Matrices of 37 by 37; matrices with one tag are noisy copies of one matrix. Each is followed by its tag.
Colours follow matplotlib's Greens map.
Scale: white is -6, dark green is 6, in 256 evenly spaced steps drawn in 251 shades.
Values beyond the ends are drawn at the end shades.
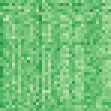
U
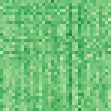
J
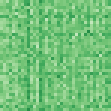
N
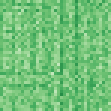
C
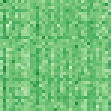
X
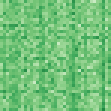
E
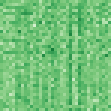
J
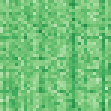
E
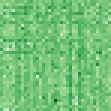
J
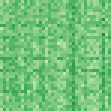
E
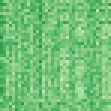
U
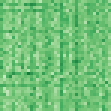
C
